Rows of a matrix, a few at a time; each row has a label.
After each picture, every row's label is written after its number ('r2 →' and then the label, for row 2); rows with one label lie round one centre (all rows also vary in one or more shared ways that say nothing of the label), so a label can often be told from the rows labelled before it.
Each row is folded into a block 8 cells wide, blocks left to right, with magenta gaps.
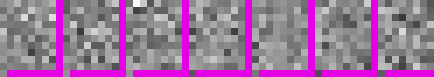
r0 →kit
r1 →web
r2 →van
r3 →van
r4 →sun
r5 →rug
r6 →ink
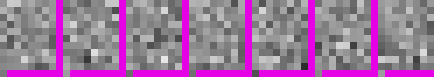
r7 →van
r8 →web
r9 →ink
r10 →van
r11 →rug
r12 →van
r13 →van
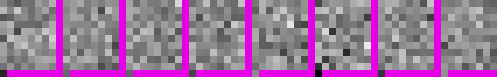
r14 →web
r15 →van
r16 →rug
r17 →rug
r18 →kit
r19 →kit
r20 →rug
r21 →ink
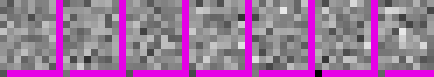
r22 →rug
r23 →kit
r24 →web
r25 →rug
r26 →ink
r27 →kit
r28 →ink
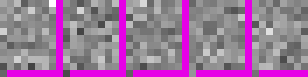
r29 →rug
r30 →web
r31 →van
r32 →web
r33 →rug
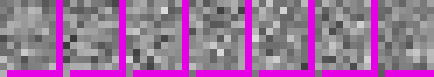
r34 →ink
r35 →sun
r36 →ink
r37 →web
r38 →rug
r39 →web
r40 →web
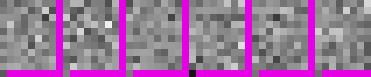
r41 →web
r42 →rug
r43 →kit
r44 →rug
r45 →ink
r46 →rug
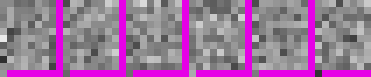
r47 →sun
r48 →kit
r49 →van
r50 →web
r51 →kit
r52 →rug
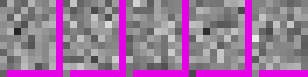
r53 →web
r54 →web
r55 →van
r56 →web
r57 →sun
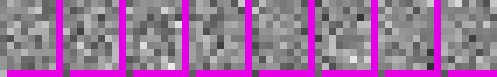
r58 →ink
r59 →sun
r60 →sun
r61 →web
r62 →van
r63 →web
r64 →rug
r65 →rug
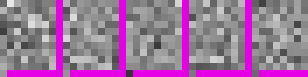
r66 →van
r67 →sun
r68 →web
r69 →van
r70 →kit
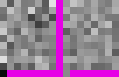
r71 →rug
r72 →van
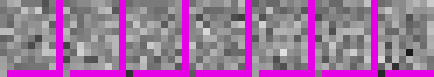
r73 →ink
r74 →sun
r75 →rug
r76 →rug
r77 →web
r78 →web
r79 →kit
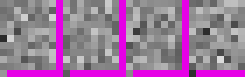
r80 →web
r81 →van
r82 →sun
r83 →kit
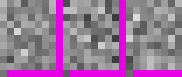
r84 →rug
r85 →ink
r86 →sun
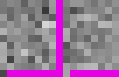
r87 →rug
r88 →sun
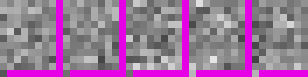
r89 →ink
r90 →van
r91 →sun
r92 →van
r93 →sun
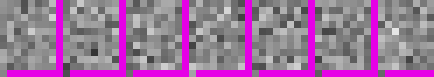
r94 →web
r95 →kit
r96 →sun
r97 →ink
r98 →sun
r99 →sun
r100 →rug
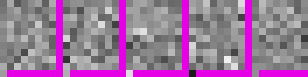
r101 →web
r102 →sun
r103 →ink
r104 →rug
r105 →ink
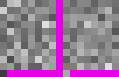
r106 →van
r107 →sun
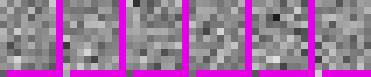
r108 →rug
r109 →sun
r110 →rug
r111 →web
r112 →van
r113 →sun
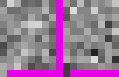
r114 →van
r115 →kit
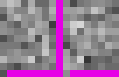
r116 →van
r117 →ink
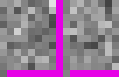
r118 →rug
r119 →ink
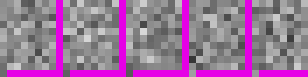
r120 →rug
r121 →ink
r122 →rug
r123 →sun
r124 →sun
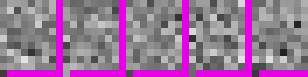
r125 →kit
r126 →sun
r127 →rug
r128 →rug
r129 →kit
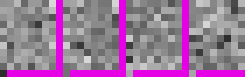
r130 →rug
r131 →rug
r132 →sun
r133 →ink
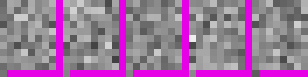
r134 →kit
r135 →ink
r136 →web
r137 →sun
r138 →rug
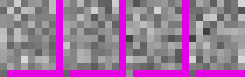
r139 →rug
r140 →rug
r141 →ink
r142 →web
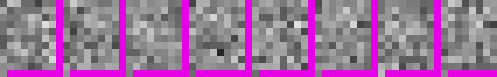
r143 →van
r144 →sun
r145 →ink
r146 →kit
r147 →rug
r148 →kit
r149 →ink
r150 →van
